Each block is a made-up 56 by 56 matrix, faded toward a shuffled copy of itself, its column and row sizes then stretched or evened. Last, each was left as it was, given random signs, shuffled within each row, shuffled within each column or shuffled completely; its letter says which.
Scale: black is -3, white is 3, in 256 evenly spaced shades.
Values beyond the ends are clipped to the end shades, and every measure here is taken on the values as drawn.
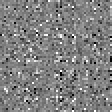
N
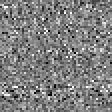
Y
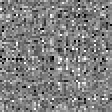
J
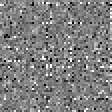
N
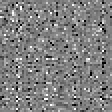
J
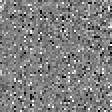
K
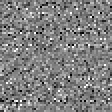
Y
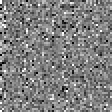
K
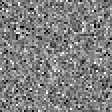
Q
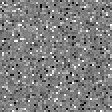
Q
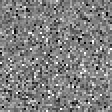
Q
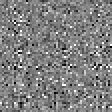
J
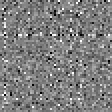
N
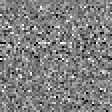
Y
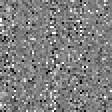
K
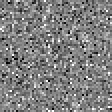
Q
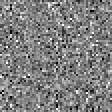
K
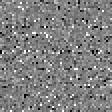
Y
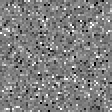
Q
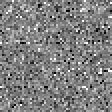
Y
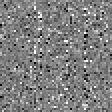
K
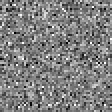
Y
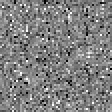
K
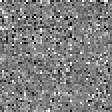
N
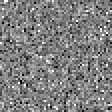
Q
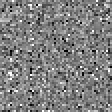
N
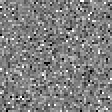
Q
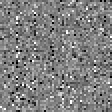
K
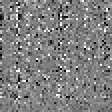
J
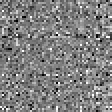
N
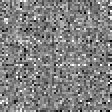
N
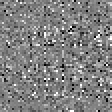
N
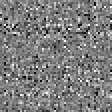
N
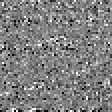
Y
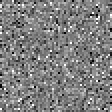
K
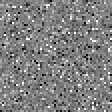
Q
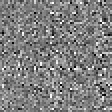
J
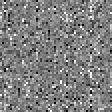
K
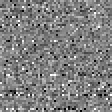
Y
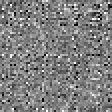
J
